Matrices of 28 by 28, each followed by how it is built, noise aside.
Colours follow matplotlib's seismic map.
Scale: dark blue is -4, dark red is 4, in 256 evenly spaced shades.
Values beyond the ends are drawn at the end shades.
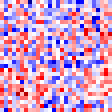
blocks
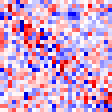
banded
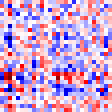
low rank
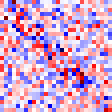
banded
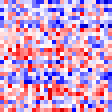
blocks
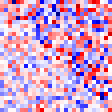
upper triangular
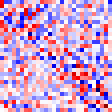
banded
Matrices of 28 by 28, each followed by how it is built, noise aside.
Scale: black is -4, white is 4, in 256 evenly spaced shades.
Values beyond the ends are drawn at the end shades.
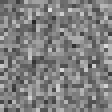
repeating rows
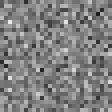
repeating rows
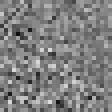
lower triangular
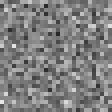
repeating rows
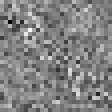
banded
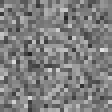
repeating rows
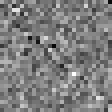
banded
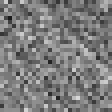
Toeplitz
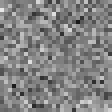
Toeplitz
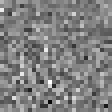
lower triangular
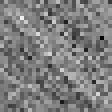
Toeplitz
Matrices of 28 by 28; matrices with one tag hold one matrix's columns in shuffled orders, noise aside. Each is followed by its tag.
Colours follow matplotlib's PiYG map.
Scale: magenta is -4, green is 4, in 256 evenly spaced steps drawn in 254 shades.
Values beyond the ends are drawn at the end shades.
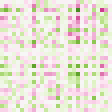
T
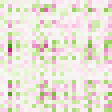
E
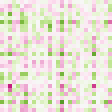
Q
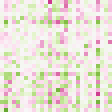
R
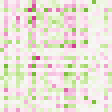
T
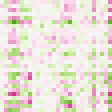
R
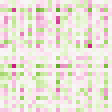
T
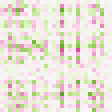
E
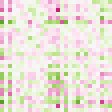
R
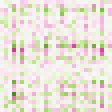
E
